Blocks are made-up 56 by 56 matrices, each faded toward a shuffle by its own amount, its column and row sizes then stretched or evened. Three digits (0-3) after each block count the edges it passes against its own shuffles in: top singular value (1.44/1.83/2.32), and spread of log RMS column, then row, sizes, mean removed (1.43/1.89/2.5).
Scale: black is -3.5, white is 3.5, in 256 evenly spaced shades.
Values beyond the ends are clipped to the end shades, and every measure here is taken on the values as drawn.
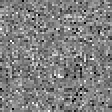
1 1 1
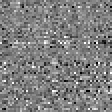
2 0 3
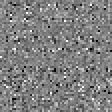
0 1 2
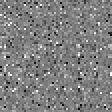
1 1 1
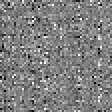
1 3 1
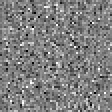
1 1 0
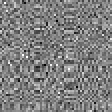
3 0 1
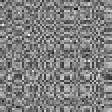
3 1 2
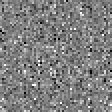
1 2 0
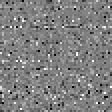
1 0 2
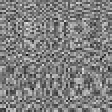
3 0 1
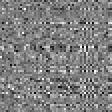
3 1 3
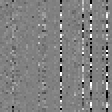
3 3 0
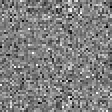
2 1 0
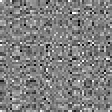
3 2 2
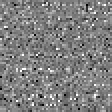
1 0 2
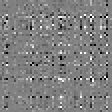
3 3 3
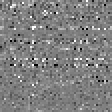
0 1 3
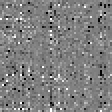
2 2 2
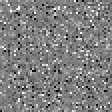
0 1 0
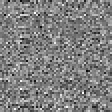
2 0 1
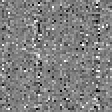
0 3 1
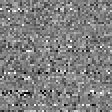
0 0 3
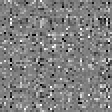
2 2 1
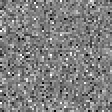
0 2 0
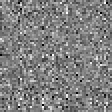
1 2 1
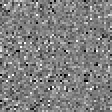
0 1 2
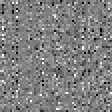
1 3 0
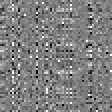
3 3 1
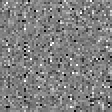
0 1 1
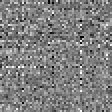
1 2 2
